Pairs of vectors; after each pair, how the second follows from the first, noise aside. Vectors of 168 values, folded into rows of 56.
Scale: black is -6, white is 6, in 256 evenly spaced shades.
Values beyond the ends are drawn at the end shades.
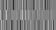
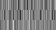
wrapped around.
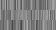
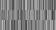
shuffled.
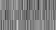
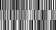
reversed, negated, scaled up.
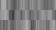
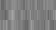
negated, shrunk.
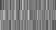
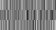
reversed, negated.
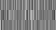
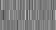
partly zeroed.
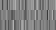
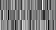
reversed, scaled up.
